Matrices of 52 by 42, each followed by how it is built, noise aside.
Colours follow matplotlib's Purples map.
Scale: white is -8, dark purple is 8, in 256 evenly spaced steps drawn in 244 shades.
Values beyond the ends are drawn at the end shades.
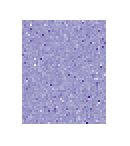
sparse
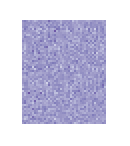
low rank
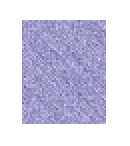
Toeplitz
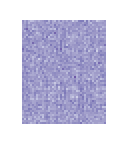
blocks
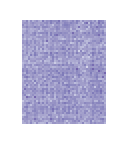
blocks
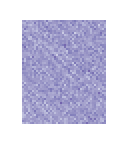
Toeplitz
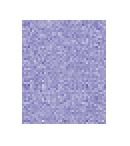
low rank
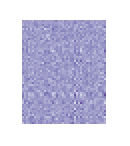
low rank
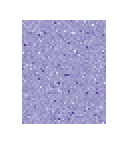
sparse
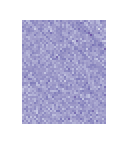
Toeplitz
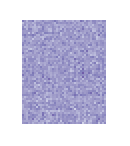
blocks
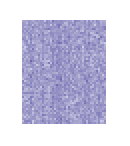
blocks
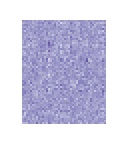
low rank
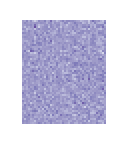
low rank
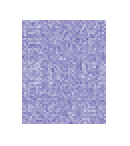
blocks
